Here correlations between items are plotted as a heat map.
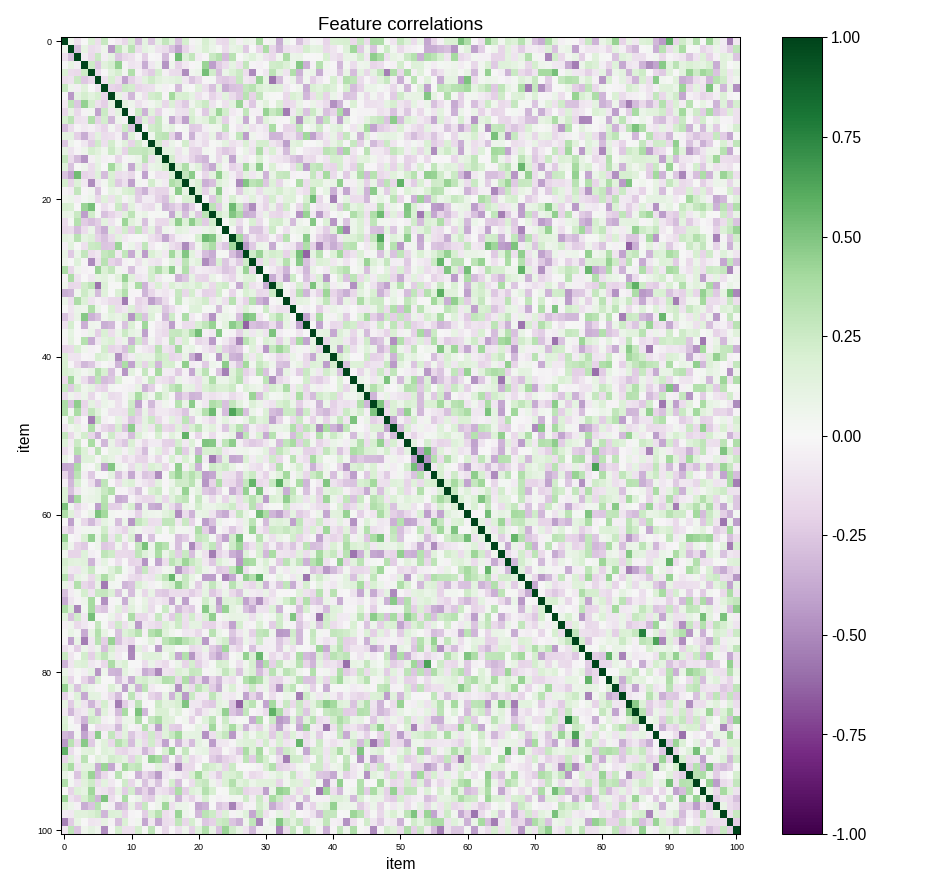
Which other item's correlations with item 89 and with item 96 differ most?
0
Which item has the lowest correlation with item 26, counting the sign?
84
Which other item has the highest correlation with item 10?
49
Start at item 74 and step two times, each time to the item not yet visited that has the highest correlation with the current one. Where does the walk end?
76
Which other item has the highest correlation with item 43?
48
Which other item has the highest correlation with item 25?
47
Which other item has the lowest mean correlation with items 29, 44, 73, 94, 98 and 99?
12
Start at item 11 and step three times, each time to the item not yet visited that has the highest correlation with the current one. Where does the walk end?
37
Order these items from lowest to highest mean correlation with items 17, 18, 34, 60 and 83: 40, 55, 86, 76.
40, 86, 55, 76
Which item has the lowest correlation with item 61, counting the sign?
98
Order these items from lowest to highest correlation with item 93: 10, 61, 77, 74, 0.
61, 10, 0, 77, 74
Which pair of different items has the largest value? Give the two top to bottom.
75, 86
